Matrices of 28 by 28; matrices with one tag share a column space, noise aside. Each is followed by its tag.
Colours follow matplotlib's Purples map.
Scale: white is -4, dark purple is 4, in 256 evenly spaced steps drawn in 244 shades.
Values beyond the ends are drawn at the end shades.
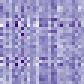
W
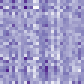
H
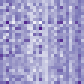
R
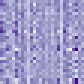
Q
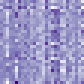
H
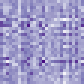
W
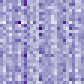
R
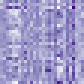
H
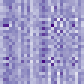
W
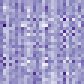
W
